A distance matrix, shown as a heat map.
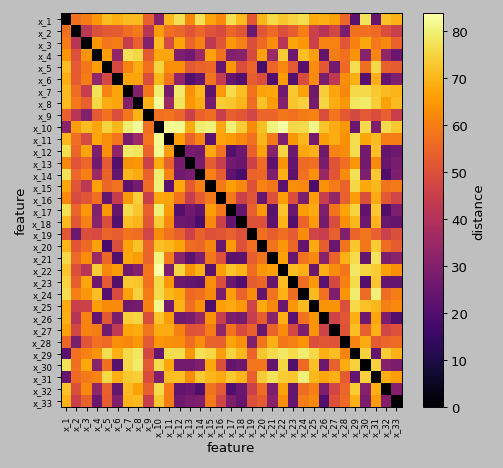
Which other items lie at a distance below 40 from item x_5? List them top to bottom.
x_16, x_20, x_24, x_27
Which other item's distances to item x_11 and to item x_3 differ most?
x_9
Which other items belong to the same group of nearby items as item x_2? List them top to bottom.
x_19, x_28
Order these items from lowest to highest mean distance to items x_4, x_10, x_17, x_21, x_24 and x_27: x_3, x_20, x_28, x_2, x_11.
x_20, x_2, x_28, x_3, x_11
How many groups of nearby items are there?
6
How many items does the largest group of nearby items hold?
13
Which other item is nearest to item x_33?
x_26
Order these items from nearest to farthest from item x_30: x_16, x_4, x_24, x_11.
x_4, x_16, x_24, x_11
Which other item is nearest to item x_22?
x_15
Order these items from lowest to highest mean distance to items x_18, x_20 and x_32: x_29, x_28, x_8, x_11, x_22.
x_28, x_11, x_22, x_8, x_29
